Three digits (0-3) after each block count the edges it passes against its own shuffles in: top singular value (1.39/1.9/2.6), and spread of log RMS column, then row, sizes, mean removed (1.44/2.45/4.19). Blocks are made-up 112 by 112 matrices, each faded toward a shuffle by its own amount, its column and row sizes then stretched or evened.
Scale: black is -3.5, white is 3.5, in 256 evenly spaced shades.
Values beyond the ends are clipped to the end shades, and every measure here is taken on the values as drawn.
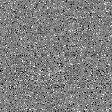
2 0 1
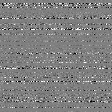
1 0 3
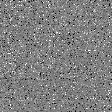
0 1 1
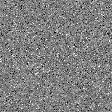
1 0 0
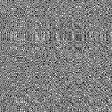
3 1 1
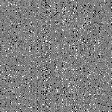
2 2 1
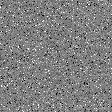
0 0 0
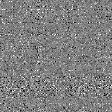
0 1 2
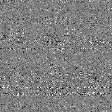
0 1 2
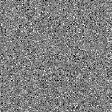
2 1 1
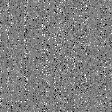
0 2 0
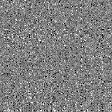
2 1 1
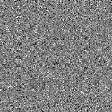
2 1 1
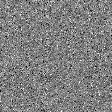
0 1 0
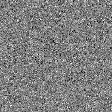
1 0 1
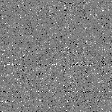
1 1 1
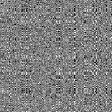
3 2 0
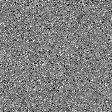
0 0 1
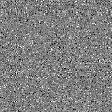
2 0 1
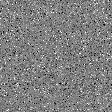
0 0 1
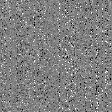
1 2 0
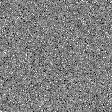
1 0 0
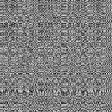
3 0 2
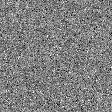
0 0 0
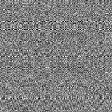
3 0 2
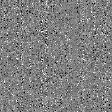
1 2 0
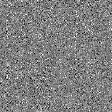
1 1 1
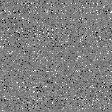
1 1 2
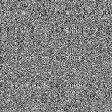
2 0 1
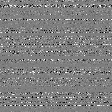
1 0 3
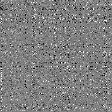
1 2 2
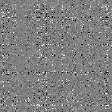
2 2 2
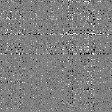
2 2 2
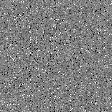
1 1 0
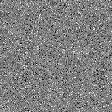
2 0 0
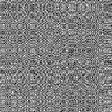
3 0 1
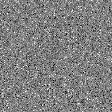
1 1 0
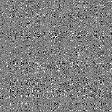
2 2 2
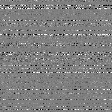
1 0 3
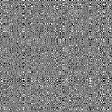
3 2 2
